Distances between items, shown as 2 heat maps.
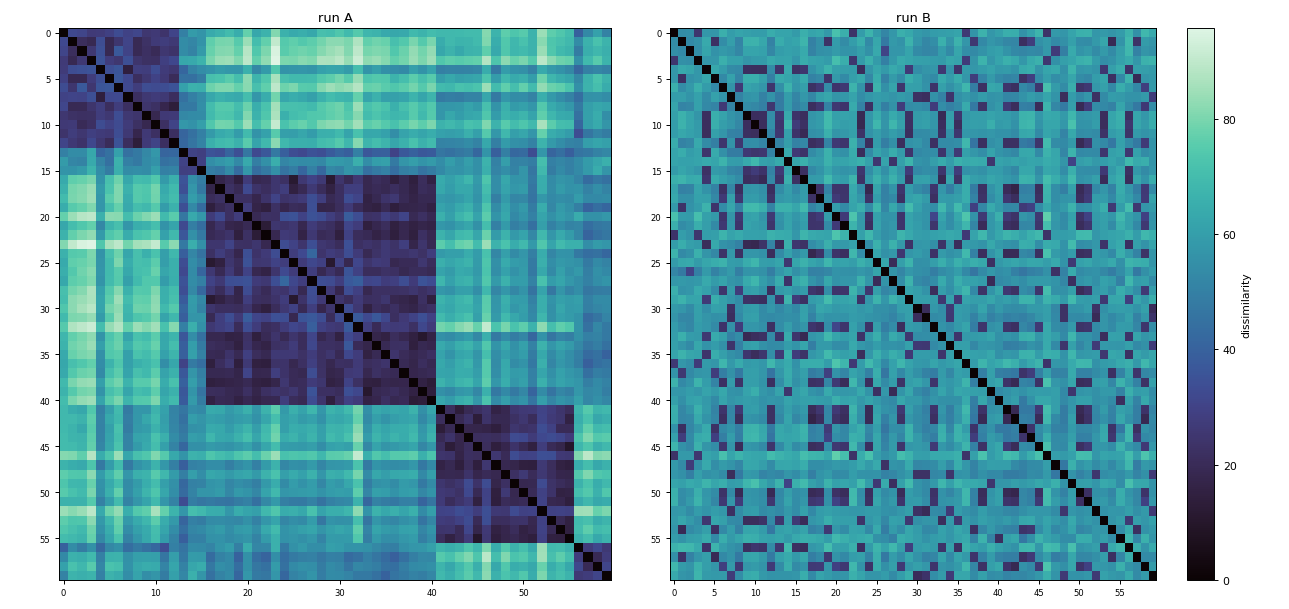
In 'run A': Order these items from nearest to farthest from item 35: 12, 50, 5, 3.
50, 12, 5, 3
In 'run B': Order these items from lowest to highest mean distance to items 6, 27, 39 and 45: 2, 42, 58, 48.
42, 58, 48, 2
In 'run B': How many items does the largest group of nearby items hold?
17
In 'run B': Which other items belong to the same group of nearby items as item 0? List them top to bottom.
3, 22, 36, 46
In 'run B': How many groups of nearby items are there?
8
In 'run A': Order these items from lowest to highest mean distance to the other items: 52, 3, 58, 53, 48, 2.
53, 48, 58, 52, 2, 3
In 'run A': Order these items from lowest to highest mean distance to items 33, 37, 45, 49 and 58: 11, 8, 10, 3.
11, 8, 10, 3
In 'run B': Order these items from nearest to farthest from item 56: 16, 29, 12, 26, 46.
16, 29, 12, 26, 46
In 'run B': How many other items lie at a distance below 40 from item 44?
7
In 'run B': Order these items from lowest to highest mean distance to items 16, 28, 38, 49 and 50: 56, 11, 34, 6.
6, 11, 56, 34
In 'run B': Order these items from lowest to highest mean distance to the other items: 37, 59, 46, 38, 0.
38, 37, 59, 0, 46
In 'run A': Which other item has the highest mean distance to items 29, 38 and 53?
3
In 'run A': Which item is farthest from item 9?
23
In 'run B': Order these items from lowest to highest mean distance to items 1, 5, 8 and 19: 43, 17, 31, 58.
43, 17, 58, 31
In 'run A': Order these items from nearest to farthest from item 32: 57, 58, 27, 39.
39, 27, 57, 58
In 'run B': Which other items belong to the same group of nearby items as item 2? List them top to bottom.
26, 47
